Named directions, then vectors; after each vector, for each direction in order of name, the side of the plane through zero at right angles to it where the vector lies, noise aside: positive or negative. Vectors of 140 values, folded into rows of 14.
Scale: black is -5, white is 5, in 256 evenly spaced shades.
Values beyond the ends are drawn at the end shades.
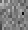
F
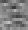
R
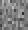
positive, negative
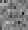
positive, positive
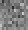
negative, positive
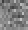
negative, positive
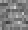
negative, negative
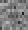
positive, positive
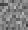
negative, negative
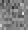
negative, positive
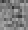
negative, positive
